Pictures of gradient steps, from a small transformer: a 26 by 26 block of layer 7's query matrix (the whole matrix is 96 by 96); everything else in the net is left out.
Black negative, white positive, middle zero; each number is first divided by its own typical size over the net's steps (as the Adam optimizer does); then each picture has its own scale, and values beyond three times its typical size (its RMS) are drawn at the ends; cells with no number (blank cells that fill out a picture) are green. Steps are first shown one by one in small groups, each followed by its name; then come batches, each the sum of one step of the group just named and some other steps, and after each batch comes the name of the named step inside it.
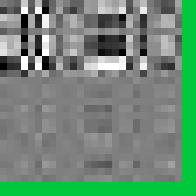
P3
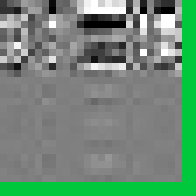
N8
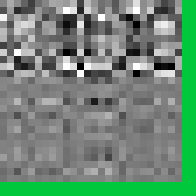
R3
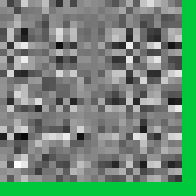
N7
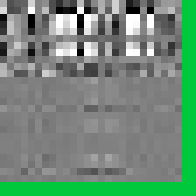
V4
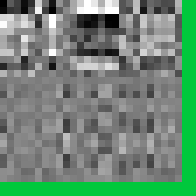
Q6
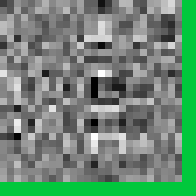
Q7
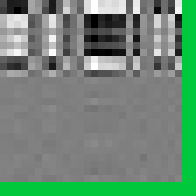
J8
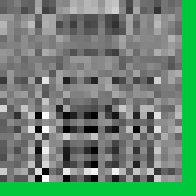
Q6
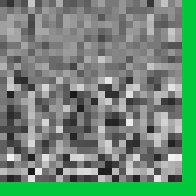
V4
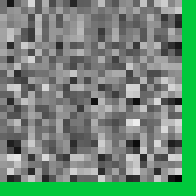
N7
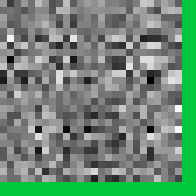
N7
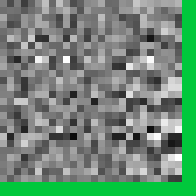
R3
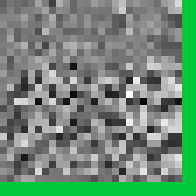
V4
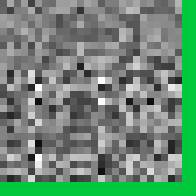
R3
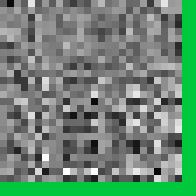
V4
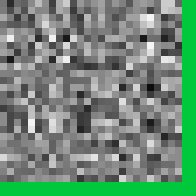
V4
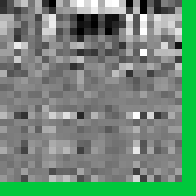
N8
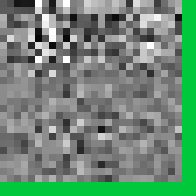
Q6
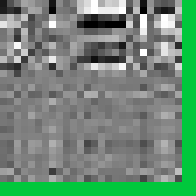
N8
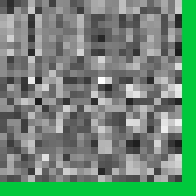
J8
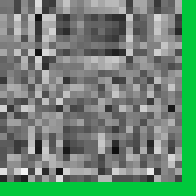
P3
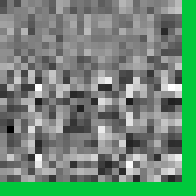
V4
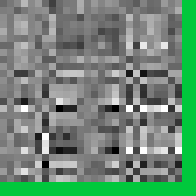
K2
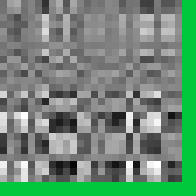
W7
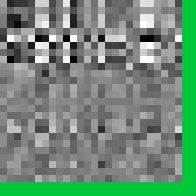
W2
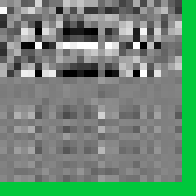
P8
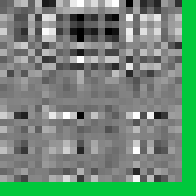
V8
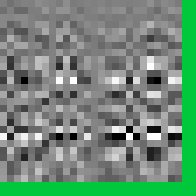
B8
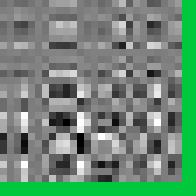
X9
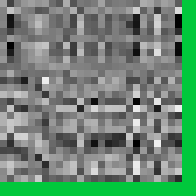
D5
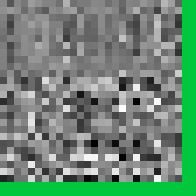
D5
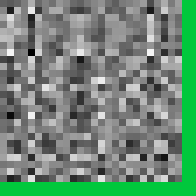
P8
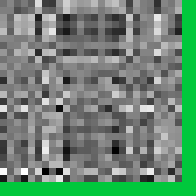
K2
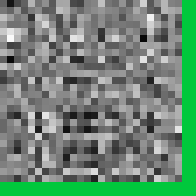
W2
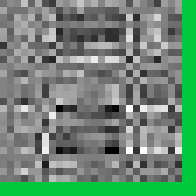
K2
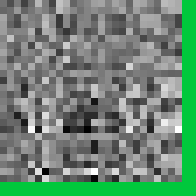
W2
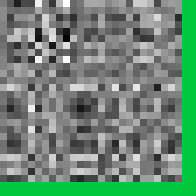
W2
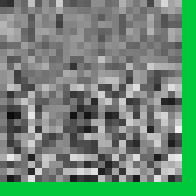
B8
